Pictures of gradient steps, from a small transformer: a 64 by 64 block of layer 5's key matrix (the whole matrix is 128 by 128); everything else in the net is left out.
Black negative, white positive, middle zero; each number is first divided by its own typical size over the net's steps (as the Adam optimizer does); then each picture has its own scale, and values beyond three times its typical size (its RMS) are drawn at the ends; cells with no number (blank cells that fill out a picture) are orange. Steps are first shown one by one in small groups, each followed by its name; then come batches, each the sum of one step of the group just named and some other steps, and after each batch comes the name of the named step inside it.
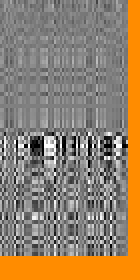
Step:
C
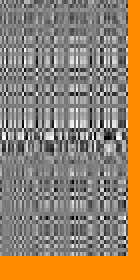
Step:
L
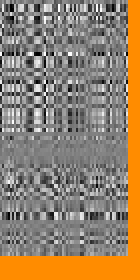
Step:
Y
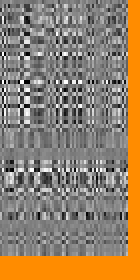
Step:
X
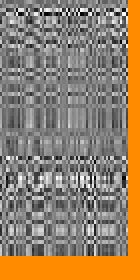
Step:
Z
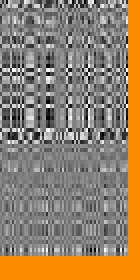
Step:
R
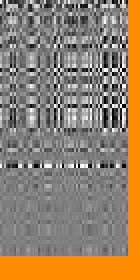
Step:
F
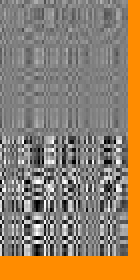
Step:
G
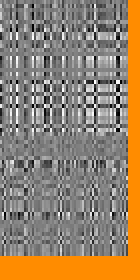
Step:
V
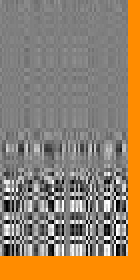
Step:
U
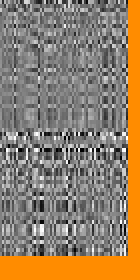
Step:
F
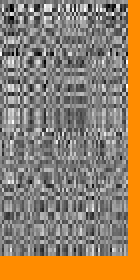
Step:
Y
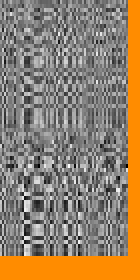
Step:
G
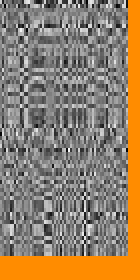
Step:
L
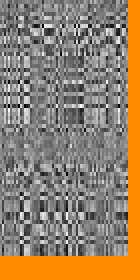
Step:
X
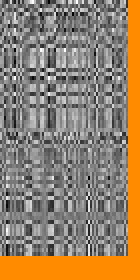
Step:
R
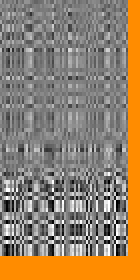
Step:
U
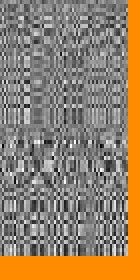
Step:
X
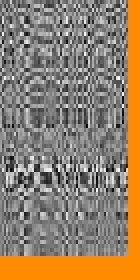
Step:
X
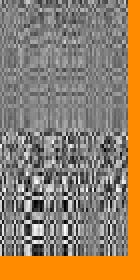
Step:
G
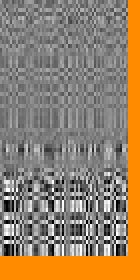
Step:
U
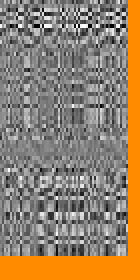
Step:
Z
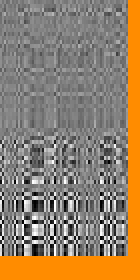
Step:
G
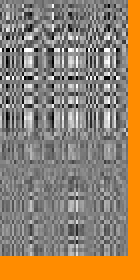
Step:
L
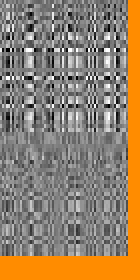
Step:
V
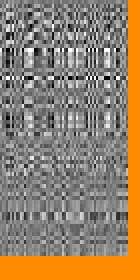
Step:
R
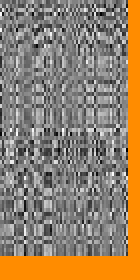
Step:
V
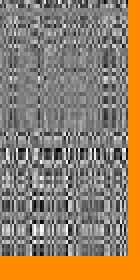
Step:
F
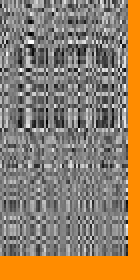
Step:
F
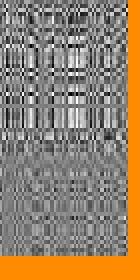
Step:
L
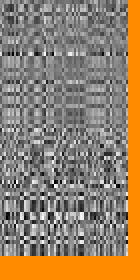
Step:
Y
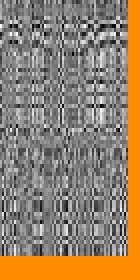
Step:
V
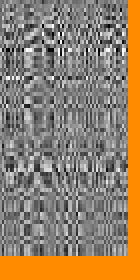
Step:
X
